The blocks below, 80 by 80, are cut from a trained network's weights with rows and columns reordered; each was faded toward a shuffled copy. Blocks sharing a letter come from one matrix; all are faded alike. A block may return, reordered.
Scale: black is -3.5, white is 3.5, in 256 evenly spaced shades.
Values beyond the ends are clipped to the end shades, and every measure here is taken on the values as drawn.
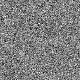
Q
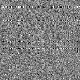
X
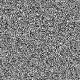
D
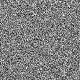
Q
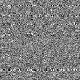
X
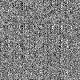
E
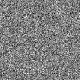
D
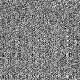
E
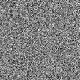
D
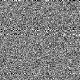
X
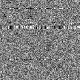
X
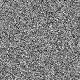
Q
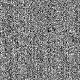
E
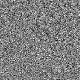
D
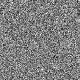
Q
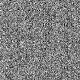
E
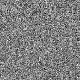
Q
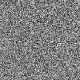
Q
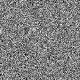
Q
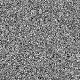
Q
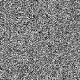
D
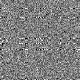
X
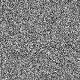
Q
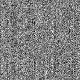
E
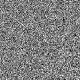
D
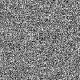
D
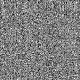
E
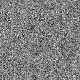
Q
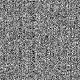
E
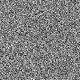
Q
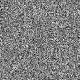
D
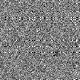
X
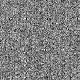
E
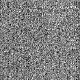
E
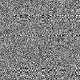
X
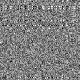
X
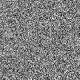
D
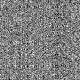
E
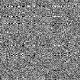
X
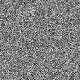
D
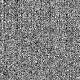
E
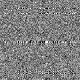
X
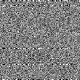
X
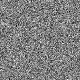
Q
